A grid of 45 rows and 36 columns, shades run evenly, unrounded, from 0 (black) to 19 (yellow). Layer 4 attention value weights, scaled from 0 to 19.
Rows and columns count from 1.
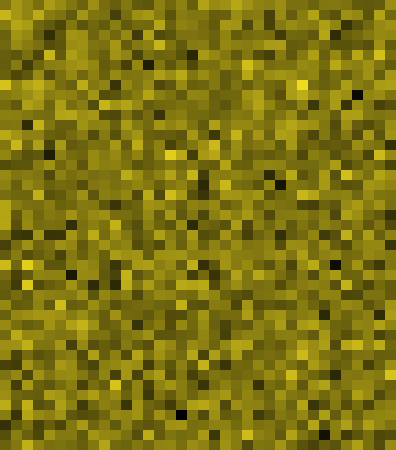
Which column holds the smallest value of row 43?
1
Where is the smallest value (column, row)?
17, 42
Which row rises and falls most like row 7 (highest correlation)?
40
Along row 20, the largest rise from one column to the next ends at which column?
16
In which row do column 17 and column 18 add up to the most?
29
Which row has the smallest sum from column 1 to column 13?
43
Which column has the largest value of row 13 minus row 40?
4
